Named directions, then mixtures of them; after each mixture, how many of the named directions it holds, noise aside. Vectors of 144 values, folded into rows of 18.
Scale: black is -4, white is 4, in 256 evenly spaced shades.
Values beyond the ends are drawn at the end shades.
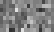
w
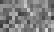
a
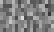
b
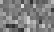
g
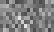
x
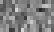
one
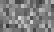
four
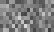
one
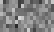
three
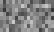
four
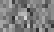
three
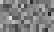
four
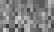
four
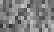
four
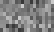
two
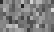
two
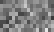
one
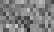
two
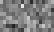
one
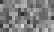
one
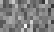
three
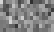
two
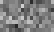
two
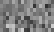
three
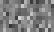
four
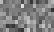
one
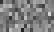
three
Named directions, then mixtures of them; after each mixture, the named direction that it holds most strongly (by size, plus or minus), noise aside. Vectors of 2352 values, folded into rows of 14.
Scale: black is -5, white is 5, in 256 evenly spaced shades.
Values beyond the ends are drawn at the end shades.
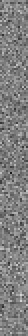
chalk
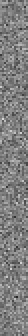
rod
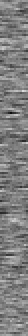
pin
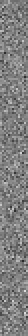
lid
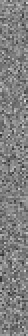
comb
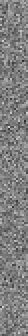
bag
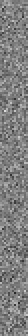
lid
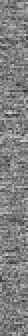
pin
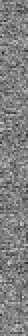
chalk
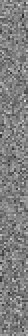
comb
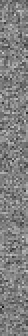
bag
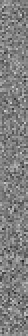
lid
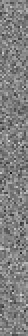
chalk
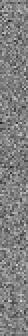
chalk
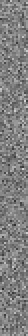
comb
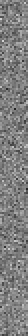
bag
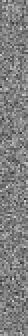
rod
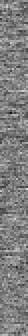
pin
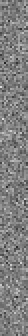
rod
